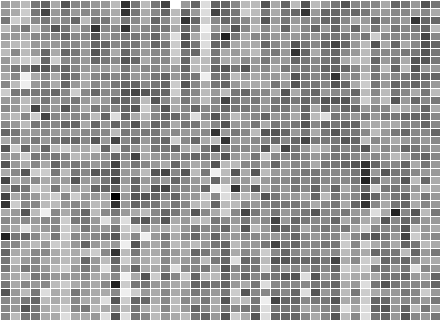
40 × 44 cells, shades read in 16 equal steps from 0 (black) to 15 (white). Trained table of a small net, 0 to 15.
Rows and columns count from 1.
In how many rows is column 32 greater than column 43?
19
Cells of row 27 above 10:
7
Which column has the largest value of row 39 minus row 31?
27
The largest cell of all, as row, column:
1, 18
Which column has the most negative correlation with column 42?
41
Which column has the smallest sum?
34
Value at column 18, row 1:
15
